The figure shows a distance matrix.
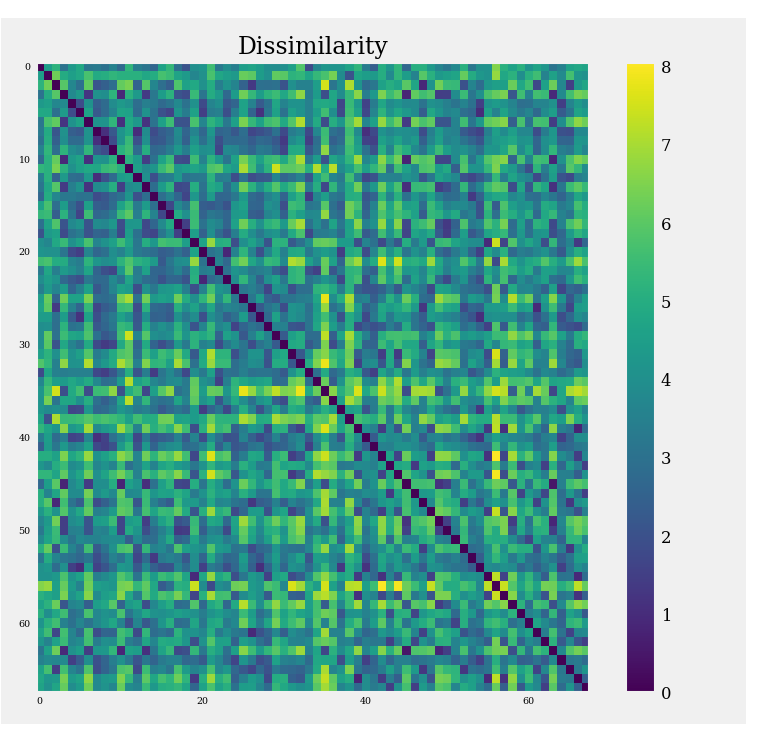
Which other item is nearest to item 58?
49
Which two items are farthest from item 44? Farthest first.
56, 21
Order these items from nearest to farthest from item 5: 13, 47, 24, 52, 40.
40, 47, 52, 24, 13
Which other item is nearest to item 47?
2
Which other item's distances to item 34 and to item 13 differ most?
35
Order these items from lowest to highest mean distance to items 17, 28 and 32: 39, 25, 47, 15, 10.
39, 47, 25, 15, 10
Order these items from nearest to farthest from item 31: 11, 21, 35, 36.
36, 11, 35, 21
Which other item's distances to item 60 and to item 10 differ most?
11
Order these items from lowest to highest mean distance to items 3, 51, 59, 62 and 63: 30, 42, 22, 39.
22, 30, 39, 42
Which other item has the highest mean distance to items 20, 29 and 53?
38
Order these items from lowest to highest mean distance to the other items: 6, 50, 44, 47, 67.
47, 50, 67, 6, 44
